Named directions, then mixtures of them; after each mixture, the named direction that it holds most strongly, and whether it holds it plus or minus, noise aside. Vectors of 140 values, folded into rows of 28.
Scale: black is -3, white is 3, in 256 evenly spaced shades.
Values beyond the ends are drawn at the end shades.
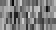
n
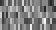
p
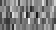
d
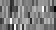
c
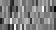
c, plus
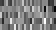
p, plus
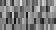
n, plus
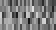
d, minus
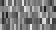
p, plus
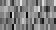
n, plus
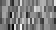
c, plus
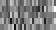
c, minus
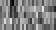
c, plus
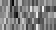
n, plus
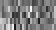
d, minus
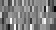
p, plus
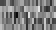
n, plus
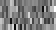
c, minus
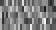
p, plus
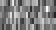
n, minus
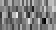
p, minus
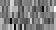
c, minus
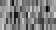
n, plus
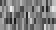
n, plus
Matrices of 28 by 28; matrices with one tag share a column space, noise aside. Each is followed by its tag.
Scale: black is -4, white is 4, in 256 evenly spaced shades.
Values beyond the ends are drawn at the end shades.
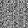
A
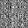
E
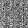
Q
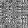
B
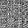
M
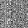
M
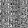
M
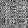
B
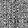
B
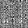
B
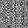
Q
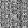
E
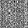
A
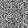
E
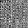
B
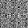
E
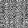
B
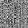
B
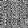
B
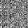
E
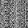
A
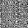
M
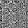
A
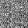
E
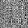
B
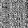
E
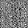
Q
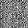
E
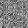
E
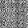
A
